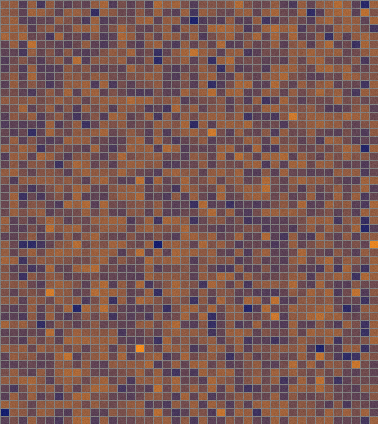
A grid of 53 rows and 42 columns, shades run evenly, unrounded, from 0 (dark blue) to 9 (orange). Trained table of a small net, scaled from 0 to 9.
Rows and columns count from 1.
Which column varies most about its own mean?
41
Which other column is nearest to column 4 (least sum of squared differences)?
34
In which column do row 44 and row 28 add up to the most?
16
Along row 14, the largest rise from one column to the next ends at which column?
20
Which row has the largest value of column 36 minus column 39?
45
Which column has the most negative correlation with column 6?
2
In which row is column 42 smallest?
4
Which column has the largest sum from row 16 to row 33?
9
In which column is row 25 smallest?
3
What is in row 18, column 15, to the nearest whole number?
5
